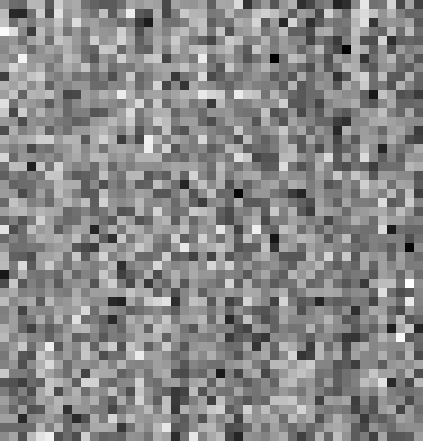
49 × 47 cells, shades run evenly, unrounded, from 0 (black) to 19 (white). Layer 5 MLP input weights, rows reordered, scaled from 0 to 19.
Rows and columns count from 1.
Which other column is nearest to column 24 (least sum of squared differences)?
36
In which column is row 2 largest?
15
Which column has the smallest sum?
47
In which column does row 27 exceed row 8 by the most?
35
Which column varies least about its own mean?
8
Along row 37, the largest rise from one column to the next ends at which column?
45
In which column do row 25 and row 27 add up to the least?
13
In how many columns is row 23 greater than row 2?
20
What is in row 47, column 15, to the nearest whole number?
14
